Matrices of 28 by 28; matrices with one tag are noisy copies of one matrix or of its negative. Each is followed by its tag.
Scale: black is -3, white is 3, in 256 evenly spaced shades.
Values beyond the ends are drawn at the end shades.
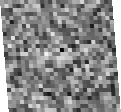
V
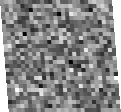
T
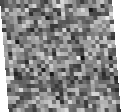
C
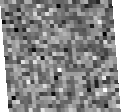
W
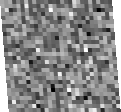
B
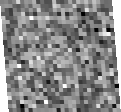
V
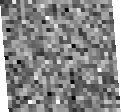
B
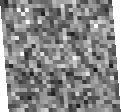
C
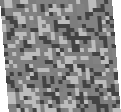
V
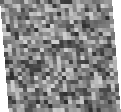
T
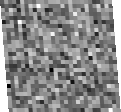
B
